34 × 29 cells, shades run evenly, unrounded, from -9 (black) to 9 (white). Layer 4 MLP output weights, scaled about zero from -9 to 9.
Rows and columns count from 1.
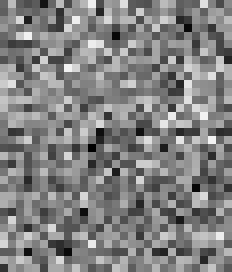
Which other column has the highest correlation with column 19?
25
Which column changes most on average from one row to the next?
23
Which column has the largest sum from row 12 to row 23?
24
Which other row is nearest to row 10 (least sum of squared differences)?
12
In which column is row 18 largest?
27
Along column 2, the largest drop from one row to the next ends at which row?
17
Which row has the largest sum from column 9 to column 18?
3
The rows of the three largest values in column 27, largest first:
18, 10, 34
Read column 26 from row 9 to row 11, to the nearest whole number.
1 3 1
